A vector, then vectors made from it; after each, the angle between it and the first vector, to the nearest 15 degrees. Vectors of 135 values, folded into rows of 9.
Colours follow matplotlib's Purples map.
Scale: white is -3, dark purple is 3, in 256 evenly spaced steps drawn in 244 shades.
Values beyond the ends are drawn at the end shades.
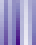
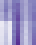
60 degrees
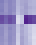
105 degrees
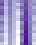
165 degrees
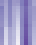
165 degrees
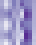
135 degrees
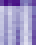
60 degrees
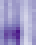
30 degrees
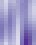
135 degrees
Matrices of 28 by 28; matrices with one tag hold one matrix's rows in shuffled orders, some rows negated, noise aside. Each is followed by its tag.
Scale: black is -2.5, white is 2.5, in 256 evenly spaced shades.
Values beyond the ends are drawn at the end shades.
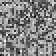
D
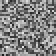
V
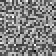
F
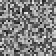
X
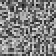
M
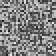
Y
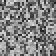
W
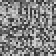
M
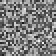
F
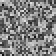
Y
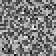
X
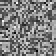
Y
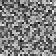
X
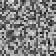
W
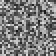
W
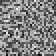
M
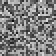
D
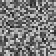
W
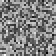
D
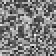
V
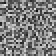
F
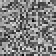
Y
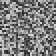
V
